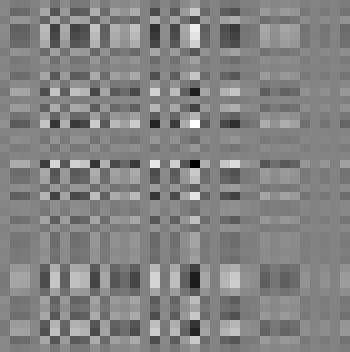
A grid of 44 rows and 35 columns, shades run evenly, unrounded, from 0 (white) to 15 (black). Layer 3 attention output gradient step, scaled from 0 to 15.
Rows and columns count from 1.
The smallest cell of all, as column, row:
20, 16
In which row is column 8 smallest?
21
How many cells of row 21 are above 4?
28
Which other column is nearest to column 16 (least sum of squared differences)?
24
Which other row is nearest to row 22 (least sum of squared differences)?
2
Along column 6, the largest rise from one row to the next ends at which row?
22
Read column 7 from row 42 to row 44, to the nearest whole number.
9 6 7
